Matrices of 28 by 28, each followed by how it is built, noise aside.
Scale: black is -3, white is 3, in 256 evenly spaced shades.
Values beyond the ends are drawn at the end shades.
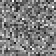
repeating rows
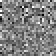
low rank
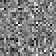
low rank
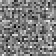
blocks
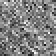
Toeplitz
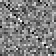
diagonal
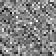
Toeplitz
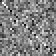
diagonal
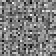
blocks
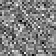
Toeplitz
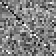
diagonal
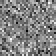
Toeplitz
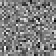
low rank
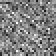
Toeplitz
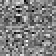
low rank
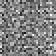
repeating rows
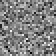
repeating rows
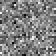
repeating rows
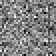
repeating rows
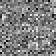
low rank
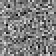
repeating rows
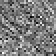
Toeplitz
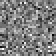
low rank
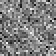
Toeplitz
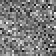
Toeplitz
